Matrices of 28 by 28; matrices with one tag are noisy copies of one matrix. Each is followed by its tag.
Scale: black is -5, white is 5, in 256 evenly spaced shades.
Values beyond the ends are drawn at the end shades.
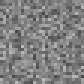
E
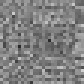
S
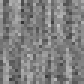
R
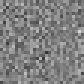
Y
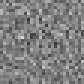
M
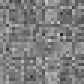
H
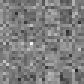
H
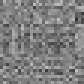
S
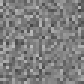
Y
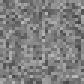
E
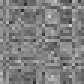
H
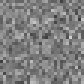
M
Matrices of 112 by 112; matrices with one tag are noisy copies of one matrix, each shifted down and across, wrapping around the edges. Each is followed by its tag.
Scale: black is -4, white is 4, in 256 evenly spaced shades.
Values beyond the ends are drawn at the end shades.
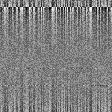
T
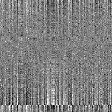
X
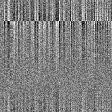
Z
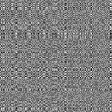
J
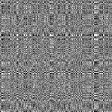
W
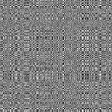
J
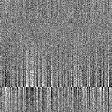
X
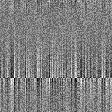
Z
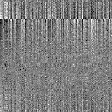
X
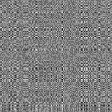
J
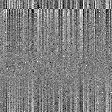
Z
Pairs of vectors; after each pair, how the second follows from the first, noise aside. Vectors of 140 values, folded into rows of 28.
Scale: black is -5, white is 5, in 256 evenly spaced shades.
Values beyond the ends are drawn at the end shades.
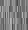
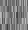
wrapped around.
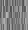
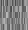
copied.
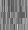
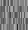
sign-scrambled.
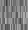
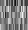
wrapped around, negated, scaled up.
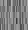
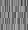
wrapped around.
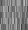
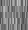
copied.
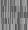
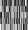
wrapped around, negated, scaled up.
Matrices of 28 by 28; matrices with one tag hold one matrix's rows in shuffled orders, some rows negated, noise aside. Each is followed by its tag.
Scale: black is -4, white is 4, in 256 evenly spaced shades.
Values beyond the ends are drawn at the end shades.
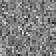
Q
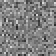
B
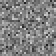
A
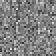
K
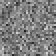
A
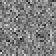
K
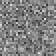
B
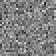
B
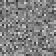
B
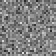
Q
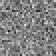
A
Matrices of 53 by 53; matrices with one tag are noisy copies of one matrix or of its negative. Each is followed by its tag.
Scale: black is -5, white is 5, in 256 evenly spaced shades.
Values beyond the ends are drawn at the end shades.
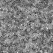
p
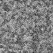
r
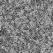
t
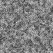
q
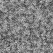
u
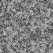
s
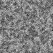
q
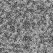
r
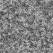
u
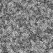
s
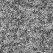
p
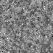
t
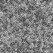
u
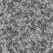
s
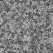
r
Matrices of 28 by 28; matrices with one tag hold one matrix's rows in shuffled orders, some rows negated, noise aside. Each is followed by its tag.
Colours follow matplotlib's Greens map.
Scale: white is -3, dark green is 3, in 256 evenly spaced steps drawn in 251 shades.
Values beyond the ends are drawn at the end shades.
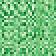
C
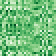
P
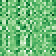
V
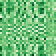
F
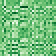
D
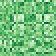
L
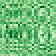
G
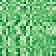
V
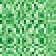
F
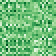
P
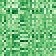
D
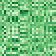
D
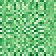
F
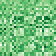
L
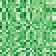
V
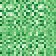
F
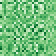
F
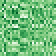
D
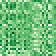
P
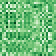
P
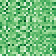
V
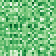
G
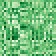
D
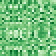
G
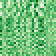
F
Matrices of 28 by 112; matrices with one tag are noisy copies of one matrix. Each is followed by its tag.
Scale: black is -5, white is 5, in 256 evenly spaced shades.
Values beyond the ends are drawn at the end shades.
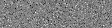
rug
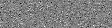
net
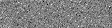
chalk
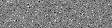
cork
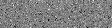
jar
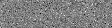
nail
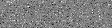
cork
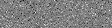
rug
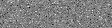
cork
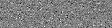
net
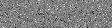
jar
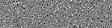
chalk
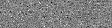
net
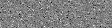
net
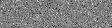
nail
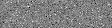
cork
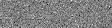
chalk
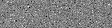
cork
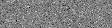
cork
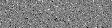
jar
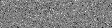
nail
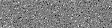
chalk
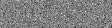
nail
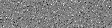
chalk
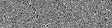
rug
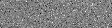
nail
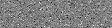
net
